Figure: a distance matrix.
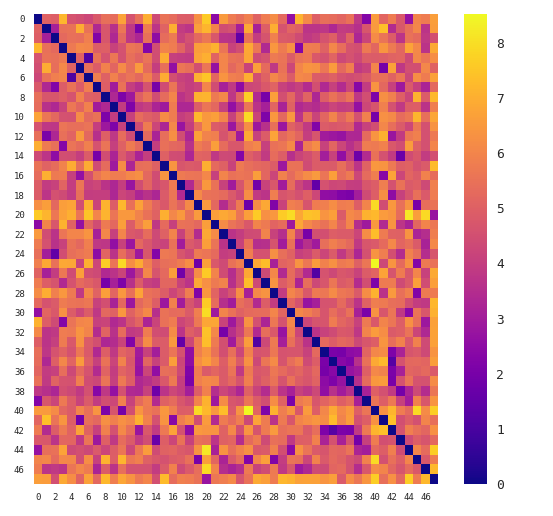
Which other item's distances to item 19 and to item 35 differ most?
42
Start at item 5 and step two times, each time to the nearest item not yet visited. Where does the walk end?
16
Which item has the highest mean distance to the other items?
20
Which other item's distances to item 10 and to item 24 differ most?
40
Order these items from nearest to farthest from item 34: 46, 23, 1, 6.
1, 46, 6, 23
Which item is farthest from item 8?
25
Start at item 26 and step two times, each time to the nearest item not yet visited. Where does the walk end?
17
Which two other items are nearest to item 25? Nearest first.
19, 45
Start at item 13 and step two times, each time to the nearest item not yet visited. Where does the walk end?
31
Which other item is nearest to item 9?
11
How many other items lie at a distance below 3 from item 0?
4
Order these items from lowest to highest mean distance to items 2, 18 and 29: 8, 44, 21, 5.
8, 44, 21, 5
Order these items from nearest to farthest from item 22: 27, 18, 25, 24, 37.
24, 25, 37, 18, 27
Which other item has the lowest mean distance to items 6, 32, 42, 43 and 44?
38
